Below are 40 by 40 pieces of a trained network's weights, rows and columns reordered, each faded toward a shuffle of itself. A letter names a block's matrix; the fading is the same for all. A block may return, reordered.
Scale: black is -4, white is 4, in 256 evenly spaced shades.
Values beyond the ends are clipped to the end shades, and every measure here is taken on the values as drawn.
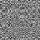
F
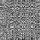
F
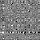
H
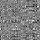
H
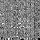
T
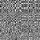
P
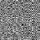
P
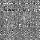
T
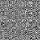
P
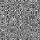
F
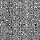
T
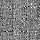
T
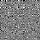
H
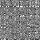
T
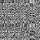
P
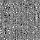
T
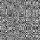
P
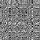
P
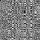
P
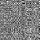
F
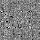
T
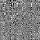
H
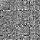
T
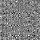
T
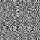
F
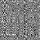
H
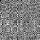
P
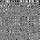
H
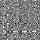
T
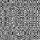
P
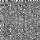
T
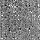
T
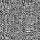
F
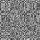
F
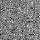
T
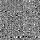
T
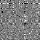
H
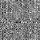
T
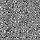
T
